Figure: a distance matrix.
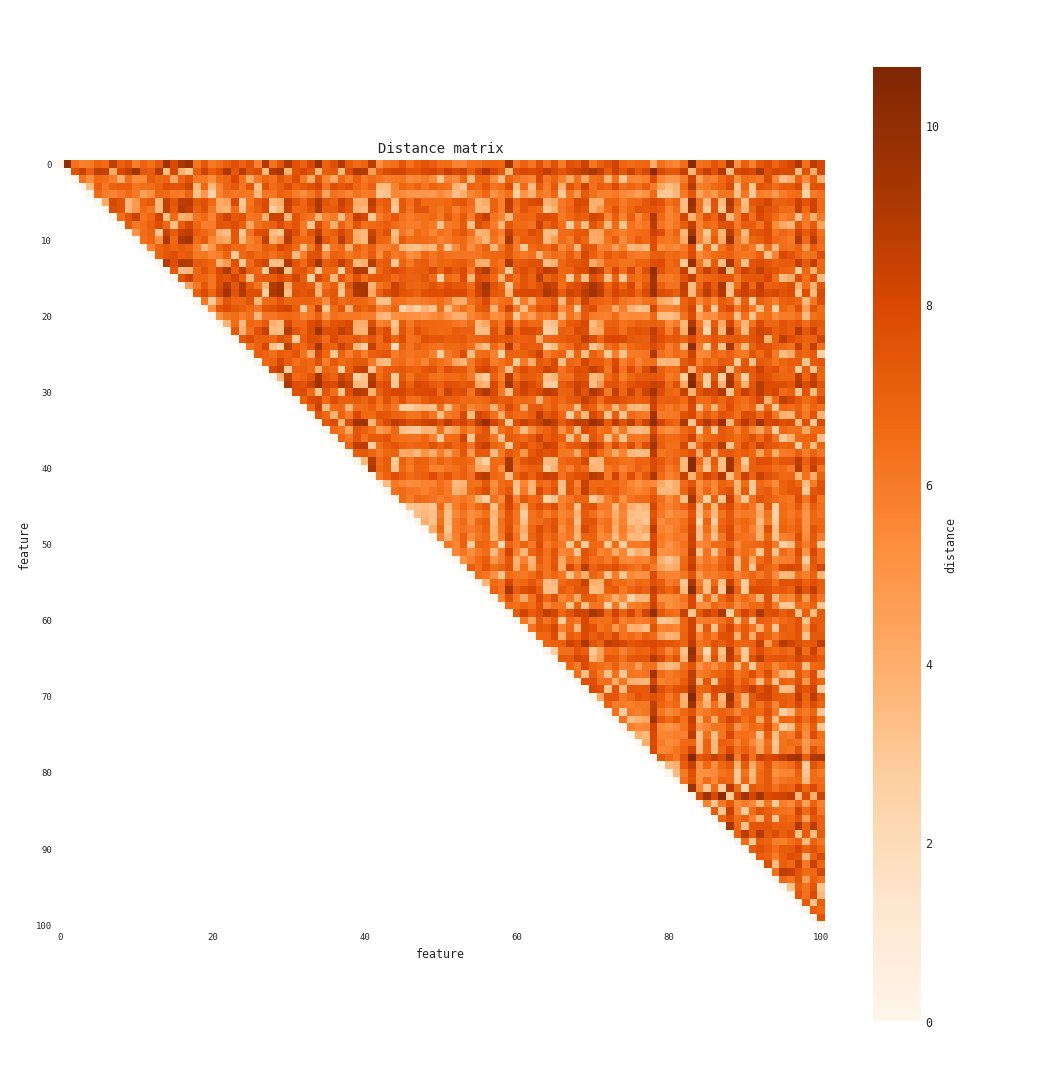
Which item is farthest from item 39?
83
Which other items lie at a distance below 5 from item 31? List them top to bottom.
12, 23, 63, 93
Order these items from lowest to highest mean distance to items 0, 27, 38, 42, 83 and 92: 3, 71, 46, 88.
46, 88, 3, 71
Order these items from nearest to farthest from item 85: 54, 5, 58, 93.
5, 58, 54, 93
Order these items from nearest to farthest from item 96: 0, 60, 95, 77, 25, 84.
95, 25, 84, 77, 60, 0
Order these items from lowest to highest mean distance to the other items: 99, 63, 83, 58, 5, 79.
58, 79, 5, 99, 63, 83
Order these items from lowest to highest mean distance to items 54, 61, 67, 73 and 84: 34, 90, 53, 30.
90, 53, 30, 34
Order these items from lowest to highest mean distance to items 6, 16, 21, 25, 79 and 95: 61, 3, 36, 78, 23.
36, 3, 61, 23, 78
